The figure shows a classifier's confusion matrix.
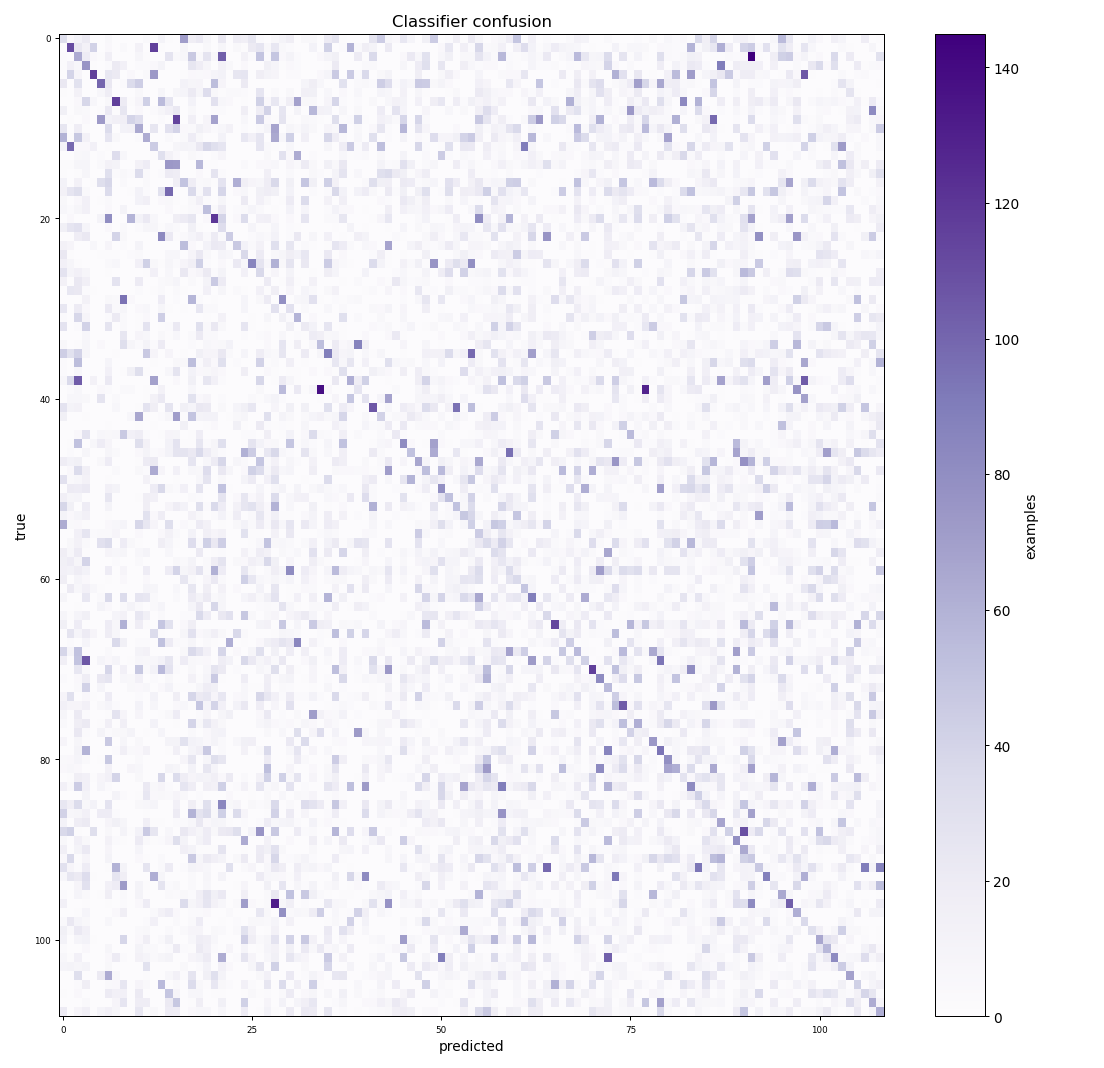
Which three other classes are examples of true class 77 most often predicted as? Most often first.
39, 97, 75
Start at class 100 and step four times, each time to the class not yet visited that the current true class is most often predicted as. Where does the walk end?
59
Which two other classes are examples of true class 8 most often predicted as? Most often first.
107, 75
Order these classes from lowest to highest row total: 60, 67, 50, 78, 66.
60, 78, 66, 67, 50
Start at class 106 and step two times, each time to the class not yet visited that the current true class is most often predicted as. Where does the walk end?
15
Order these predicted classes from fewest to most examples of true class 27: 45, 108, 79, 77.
77, 45, 108, 79
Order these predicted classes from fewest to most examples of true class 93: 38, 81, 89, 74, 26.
89, 74, 26, 81, 38
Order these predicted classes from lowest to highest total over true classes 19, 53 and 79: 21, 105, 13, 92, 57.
105, 13, 21, 57, 92
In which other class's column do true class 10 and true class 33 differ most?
28
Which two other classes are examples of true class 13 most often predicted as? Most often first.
31, 50
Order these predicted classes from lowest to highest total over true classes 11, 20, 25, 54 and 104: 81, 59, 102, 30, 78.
78, 81, 102, 59, 30
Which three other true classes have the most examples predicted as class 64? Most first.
92, 22, 38
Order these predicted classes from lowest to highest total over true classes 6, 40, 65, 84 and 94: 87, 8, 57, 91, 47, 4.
4, 47, 87, 57, 91, 8
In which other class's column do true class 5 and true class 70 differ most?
83
